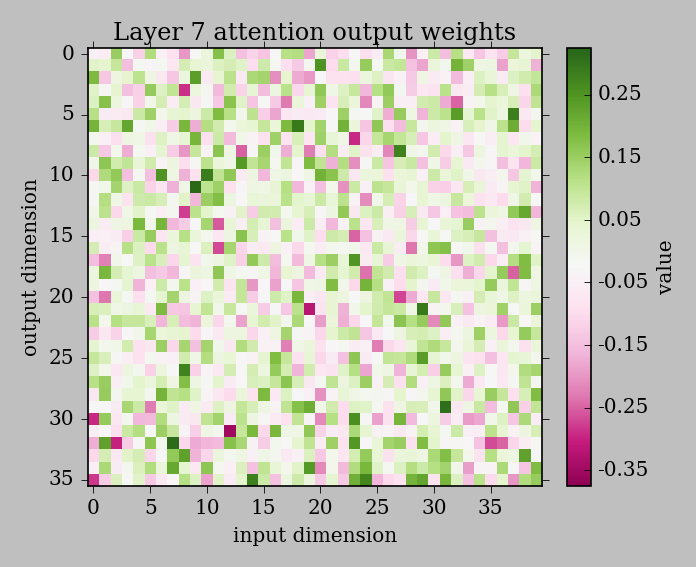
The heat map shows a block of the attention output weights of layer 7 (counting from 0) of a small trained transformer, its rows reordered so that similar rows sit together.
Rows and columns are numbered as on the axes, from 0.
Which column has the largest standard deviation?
8
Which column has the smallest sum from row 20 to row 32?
20
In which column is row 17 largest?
23
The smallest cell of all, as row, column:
31, 12
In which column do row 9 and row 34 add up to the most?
19
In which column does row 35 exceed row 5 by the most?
29
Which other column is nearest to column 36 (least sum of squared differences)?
35
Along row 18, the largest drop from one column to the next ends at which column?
37
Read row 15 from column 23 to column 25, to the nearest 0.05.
-0.25 -0.15 -0.05
